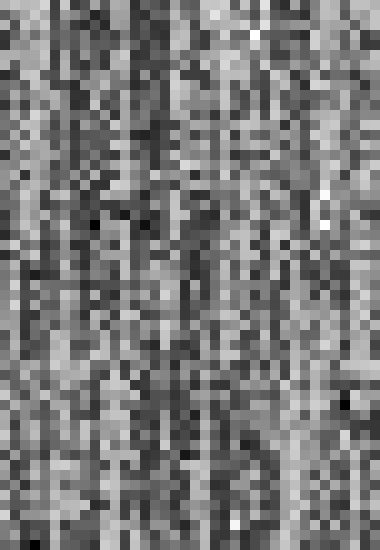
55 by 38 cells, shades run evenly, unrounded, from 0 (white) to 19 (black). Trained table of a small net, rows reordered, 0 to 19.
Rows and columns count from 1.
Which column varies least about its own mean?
15
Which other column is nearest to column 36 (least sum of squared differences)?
30
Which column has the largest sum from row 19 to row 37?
9
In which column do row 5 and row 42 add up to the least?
32
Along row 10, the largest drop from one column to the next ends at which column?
18
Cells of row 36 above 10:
19
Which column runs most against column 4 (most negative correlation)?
14
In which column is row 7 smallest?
23
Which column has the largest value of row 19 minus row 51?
8
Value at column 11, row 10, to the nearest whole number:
11
